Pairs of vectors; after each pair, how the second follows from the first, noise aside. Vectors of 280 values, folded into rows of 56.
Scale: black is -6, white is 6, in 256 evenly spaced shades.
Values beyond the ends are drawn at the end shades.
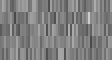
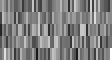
wrapped around, scaled up.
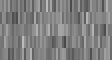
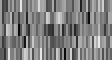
reversed, negated, scaled up.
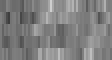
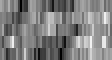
reversed, negated, scaled up.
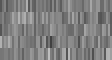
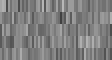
reversed.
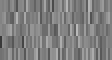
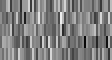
wrapped around, scaled up.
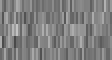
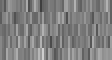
wrapped around.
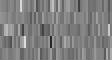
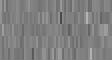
reversed, shrunk.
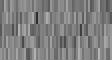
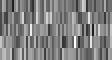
reversed, negated, scaled up.
